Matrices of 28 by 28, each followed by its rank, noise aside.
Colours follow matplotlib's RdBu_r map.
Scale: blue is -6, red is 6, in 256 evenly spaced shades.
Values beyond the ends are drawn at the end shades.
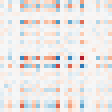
one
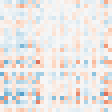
two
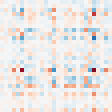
two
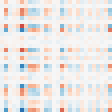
one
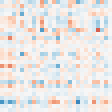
three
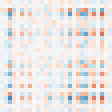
one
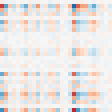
one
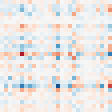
two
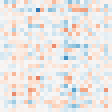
four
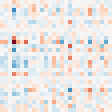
three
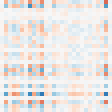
one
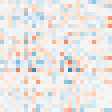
four
